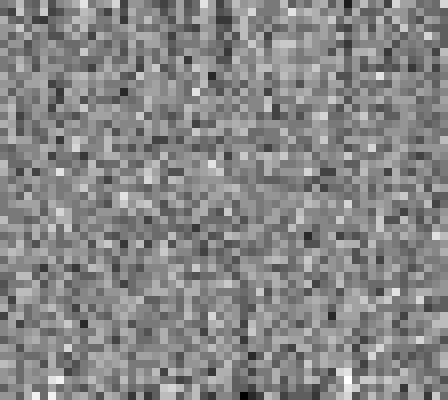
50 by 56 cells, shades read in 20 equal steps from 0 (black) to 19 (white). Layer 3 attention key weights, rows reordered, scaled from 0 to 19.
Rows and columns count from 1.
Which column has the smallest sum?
55
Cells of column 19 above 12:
8
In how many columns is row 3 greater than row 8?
28
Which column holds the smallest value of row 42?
26
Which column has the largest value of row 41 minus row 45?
32
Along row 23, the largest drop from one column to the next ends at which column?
21
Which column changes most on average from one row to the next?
39
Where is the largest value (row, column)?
48, 44
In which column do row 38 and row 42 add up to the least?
19
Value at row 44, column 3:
6
